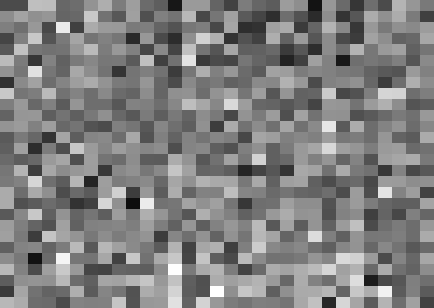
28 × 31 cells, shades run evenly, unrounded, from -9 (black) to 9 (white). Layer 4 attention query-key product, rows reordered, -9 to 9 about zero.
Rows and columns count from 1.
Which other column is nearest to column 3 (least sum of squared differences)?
30
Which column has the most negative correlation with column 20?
29
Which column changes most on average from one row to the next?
3
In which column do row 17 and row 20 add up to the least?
27
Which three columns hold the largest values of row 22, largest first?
23, 4, 19
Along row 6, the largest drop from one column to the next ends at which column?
15
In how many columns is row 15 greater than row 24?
13
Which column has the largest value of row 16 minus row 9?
25
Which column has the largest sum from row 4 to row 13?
24
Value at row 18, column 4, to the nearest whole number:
1
